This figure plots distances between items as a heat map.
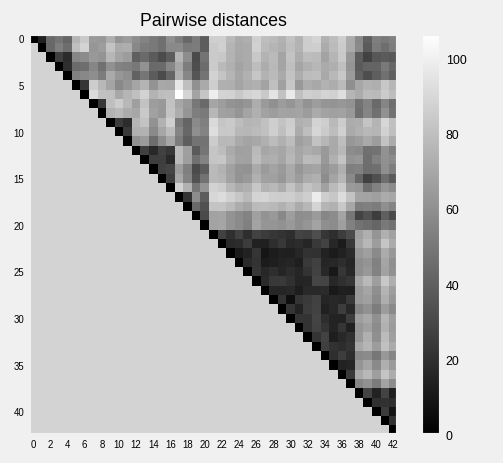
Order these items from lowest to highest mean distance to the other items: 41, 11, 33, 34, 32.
34, 32, 33, 41, 11
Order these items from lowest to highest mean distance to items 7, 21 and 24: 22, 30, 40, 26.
30, 22, 26, 40
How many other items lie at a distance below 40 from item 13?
4
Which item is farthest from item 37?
17
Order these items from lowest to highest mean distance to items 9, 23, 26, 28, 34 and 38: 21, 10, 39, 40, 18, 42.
21, 40, 42, 39, 18, 10
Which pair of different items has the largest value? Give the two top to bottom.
6, 17
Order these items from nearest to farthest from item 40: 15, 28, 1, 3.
15, 3, 1, 28
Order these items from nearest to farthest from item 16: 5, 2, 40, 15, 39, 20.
15, 2, 39, 40, 20, 5
